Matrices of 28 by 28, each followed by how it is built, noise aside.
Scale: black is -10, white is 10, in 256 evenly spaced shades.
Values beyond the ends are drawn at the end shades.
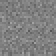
repeating columns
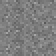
repeating rows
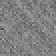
Toeplitz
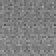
repeating columns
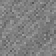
Hankel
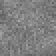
smooth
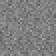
repeating columns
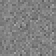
repeating rows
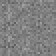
repeating rows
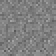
repeating columns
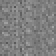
repeating rows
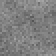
smooth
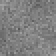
smooth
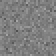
noise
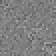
block diagonal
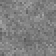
smooth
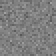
noise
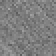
Toeplitz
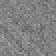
Toeplitz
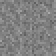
repeating rows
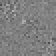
block diagonal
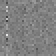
uneven columns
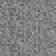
repeating rows
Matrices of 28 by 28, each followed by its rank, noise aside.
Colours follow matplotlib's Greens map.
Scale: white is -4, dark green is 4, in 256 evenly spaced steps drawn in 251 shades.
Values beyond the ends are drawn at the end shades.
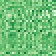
four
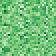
six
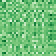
four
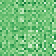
three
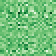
three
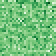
eight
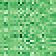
four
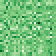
four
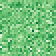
eight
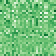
four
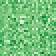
eight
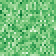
six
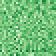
eight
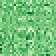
six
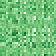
four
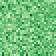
eight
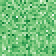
eight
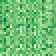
four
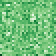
eight
